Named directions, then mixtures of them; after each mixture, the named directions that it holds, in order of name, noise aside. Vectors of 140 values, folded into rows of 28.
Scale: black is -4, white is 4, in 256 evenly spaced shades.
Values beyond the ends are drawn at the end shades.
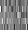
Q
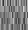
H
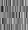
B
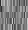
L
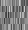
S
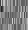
B, L, S.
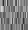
B, H, L.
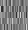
B, Q, S.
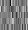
B, H, Q.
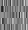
B.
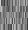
L.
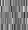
H, L, Q.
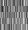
B, H.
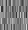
B, Q, S.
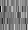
Q.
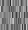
B, H, Q.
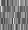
H, L, Q.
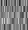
H, Q, S.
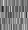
B, H, S.
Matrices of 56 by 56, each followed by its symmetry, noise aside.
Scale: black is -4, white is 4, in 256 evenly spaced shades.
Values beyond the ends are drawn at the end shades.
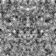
mirrored left to right.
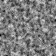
same after a half turn.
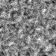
symmetric.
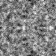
mirrored top to bottom.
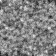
same after a half turn.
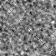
symmetric.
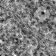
symmetric across the other diagonal.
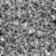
same after a half turn.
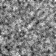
symmetric across the other diagonal.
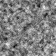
symmetric.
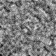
symmetric across the other diagonal.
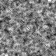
same after a half turn.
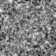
symmetric.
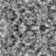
mirrored top to bottom.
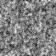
same after a half turn.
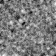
symmetric.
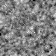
symmetric.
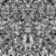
mirrored left to right.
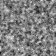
antisymmetric.
